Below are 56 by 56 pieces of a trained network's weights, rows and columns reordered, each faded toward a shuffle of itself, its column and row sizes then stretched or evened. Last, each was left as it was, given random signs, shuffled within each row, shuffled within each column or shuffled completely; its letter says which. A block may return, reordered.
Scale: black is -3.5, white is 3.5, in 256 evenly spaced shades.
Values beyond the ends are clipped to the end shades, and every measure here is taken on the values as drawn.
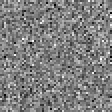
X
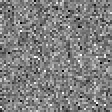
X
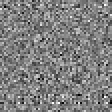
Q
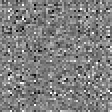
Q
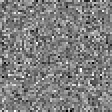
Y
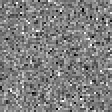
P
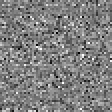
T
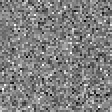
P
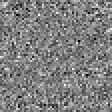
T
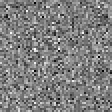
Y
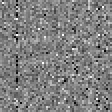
X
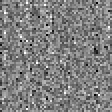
X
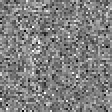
X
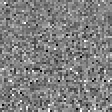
T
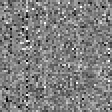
X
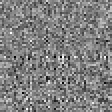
Q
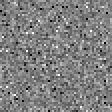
P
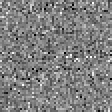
T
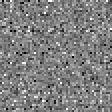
T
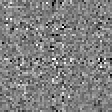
Y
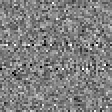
T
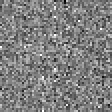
X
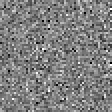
X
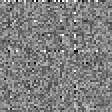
Y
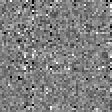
Y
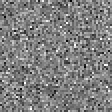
P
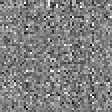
Q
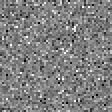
P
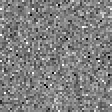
P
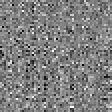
Q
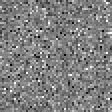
P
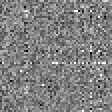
Y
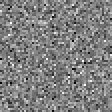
X
